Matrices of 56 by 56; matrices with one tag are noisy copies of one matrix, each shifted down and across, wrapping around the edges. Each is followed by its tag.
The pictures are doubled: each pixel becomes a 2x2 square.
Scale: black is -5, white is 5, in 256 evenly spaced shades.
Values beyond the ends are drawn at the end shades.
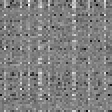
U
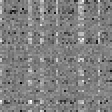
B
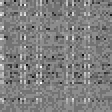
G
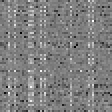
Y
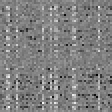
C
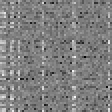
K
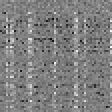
C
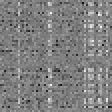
K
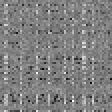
U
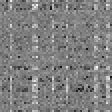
B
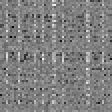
U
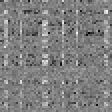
B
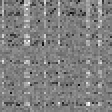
B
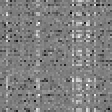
K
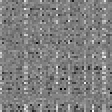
U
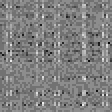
G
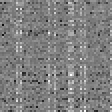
Y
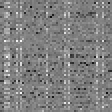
Y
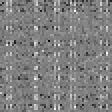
G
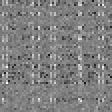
G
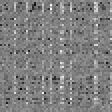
U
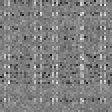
G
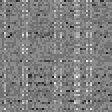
Y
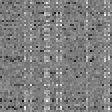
Y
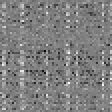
C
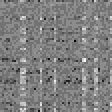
B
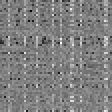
U
